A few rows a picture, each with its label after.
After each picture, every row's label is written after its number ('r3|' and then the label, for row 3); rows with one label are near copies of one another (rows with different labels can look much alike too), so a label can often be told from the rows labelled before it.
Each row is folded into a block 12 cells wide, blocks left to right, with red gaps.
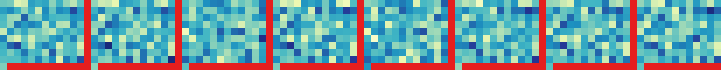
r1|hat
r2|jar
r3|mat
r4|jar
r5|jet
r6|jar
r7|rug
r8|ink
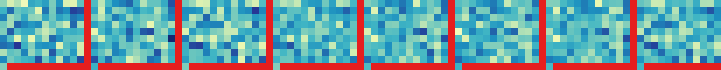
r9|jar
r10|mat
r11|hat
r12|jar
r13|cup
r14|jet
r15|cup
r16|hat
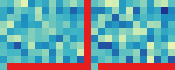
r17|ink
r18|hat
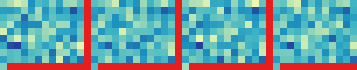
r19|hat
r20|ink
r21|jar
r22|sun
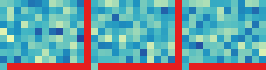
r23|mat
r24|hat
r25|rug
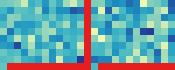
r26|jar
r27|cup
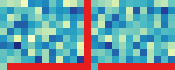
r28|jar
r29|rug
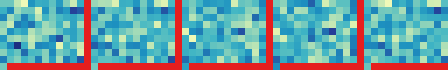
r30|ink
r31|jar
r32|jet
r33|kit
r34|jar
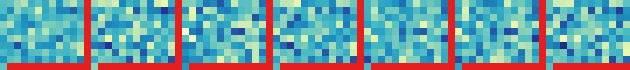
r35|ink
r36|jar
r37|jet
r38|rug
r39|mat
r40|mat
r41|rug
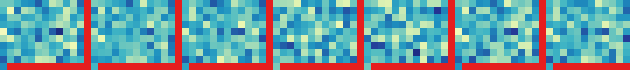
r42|kit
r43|cup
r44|mat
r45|jar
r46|hat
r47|kit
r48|mat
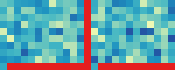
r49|jet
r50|mat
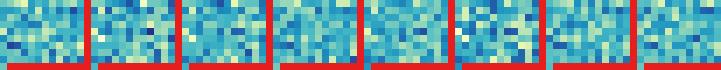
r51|hat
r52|cup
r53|cup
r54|jar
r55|kit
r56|jet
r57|hat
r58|ink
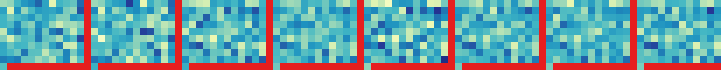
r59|cup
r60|cup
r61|rug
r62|hat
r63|jar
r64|hat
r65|jar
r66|hat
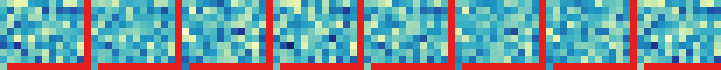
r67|jar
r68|rug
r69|kit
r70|sun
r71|ink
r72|kit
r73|jet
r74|jar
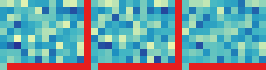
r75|jar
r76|hat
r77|rug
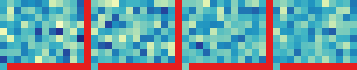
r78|mat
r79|rug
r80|ink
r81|cup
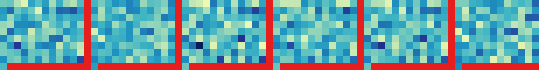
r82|ink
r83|jet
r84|sun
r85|jar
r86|sun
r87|jet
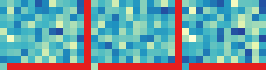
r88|cup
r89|ink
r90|cup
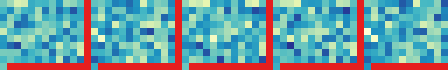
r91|rug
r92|jet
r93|jar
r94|rug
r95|jet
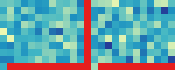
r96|jet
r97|jar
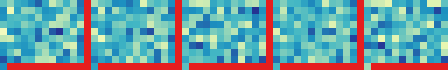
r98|kit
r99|cup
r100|hat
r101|mat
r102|jar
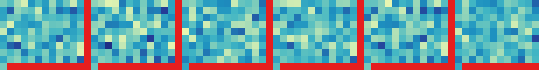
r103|ink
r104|sun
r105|jet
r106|rug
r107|ink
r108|mat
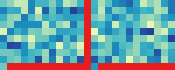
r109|hat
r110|mat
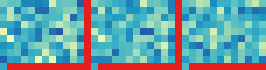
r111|jet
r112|cup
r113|ink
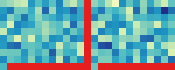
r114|rug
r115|ink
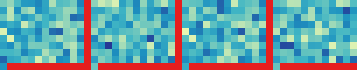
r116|jet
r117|sun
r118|jet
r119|hat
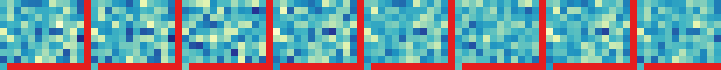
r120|mat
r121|mat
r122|hat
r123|kit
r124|kit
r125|jar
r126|kit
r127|mat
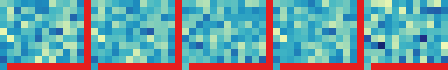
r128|jet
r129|jet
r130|hat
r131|jet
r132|sun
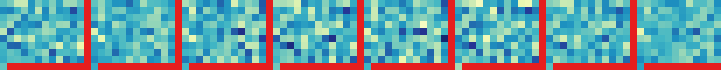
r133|hat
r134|jet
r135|cup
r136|sun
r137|mat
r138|jar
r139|sun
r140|kit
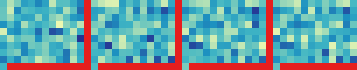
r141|mat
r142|sun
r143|hat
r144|hat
